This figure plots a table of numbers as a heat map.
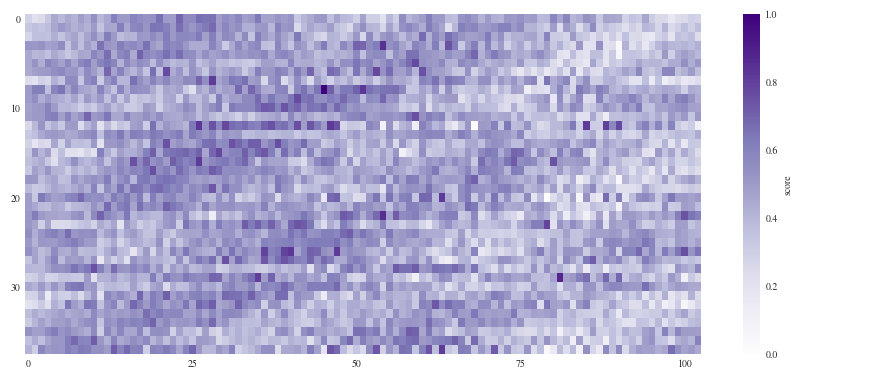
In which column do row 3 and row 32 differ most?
54
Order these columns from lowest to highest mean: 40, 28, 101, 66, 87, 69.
87, 101, 69, 66, 40, 28
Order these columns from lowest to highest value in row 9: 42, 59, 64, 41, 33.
59, 64, 33, 42, 41
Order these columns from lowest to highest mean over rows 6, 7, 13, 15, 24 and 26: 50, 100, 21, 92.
92, 100, 50, 21
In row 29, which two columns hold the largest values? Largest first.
81, 35
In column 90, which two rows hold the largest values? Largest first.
12, 29
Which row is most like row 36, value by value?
28
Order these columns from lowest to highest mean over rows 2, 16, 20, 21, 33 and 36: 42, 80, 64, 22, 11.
42, 80, 11, 64, 22
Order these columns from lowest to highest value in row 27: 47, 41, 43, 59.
47, 59, 41, 43
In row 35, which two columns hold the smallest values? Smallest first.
81, 84
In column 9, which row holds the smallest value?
15
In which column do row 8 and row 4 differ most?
45
